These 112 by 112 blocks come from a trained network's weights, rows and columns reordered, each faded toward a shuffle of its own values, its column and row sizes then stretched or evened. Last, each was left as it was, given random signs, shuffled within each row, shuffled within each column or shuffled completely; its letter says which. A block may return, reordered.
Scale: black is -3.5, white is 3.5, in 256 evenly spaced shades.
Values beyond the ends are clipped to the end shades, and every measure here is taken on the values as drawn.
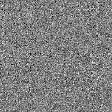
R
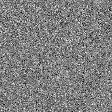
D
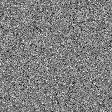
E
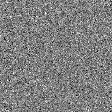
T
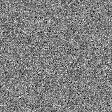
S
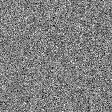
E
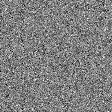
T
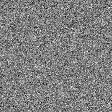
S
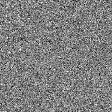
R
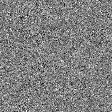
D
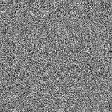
R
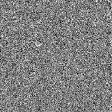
R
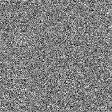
R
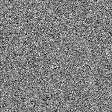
S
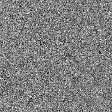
D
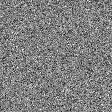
E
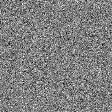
T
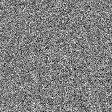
T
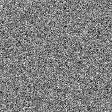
D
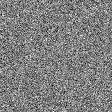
E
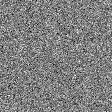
E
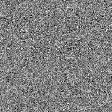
R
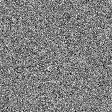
E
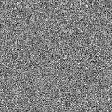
R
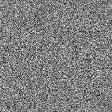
R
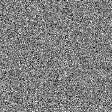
D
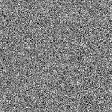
R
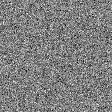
E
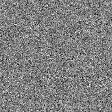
S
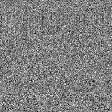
R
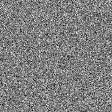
D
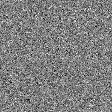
S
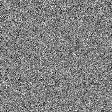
D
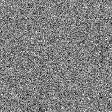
R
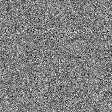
D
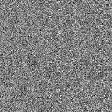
R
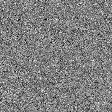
S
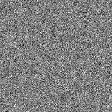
R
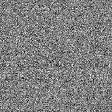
R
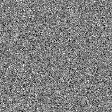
D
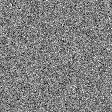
E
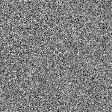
D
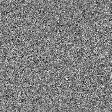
D
